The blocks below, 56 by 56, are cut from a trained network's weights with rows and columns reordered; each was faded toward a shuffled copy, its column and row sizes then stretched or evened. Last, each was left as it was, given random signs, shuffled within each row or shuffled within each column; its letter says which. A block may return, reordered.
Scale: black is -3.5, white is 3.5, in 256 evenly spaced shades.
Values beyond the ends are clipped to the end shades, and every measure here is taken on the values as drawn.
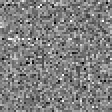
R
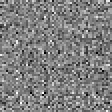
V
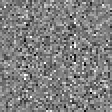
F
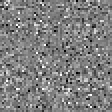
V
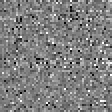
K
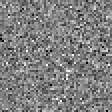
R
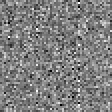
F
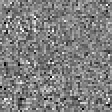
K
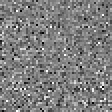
K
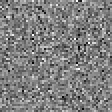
V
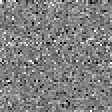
R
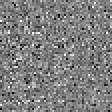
V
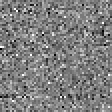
K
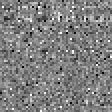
V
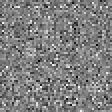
V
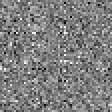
K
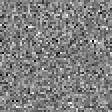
R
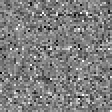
K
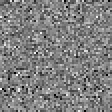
R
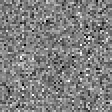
F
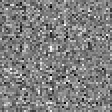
V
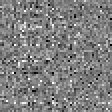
V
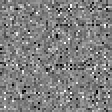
V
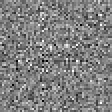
K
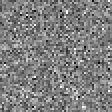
F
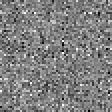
K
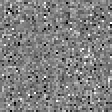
F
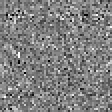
K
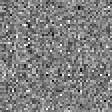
V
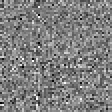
K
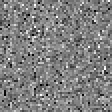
F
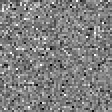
R
